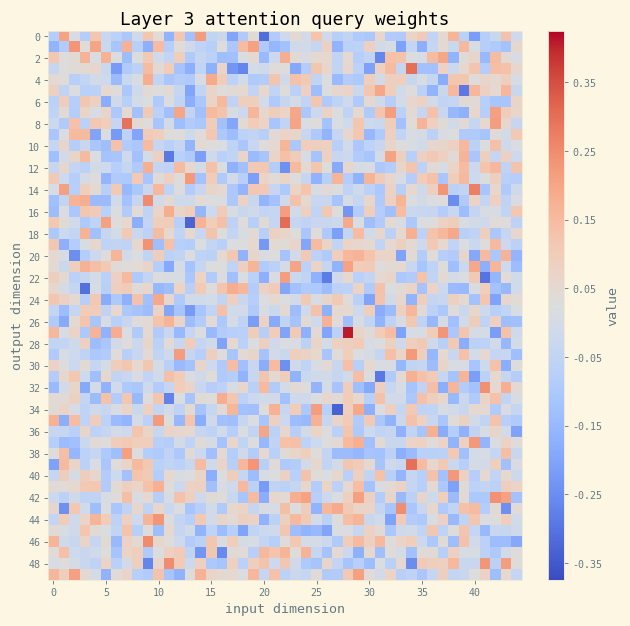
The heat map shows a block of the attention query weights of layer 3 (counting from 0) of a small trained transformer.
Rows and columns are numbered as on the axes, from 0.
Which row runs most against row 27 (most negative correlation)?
16
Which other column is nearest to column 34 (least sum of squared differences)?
25
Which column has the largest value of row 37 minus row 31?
40
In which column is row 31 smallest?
31
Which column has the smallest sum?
13
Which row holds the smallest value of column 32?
44
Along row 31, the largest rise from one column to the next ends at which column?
39
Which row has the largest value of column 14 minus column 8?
17
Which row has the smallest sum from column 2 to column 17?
11
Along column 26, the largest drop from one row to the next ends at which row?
27
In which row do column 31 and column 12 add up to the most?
7
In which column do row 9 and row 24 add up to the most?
10
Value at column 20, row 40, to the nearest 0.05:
0
